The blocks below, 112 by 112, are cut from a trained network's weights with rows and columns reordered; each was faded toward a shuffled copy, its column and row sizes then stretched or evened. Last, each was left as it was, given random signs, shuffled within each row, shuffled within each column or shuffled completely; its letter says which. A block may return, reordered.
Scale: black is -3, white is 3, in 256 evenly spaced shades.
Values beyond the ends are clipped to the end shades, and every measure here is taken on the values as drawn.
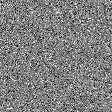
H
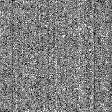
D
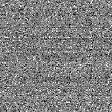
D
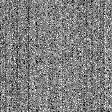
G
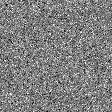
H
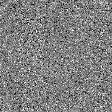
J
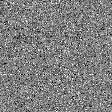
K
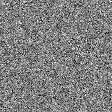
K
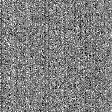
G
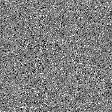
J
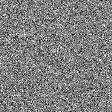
K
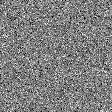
H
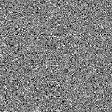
D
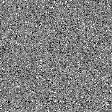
J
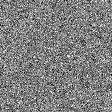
K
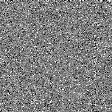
J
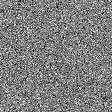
H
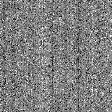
D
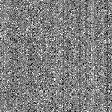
D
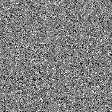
J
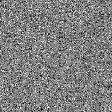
D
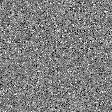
K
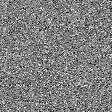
K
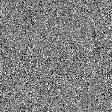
J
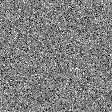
H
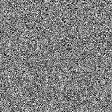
D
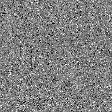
J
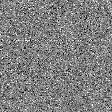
K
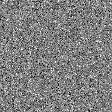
G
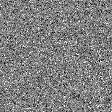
G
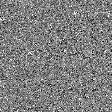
J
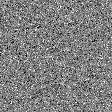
H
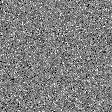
H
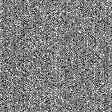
G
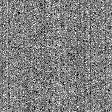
G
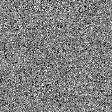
J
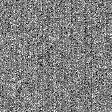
G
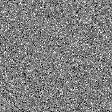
G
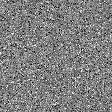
H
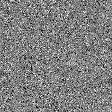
G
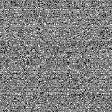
D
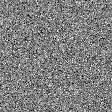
H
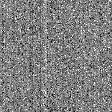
G
